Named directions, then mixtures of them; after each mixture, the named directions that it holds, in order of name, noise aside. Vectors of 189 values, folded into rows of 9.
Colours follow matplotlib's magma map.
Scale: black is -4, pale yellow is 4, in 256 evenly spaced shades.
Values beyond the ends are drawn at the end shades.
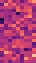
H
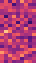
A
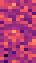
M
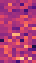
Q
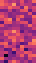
M.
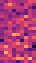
H, Q.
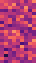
M.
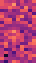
M.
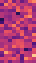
H.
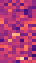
H, Q.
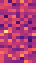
A.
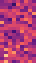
M.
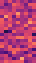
A, H.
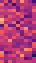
A, H.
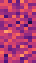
A, M.
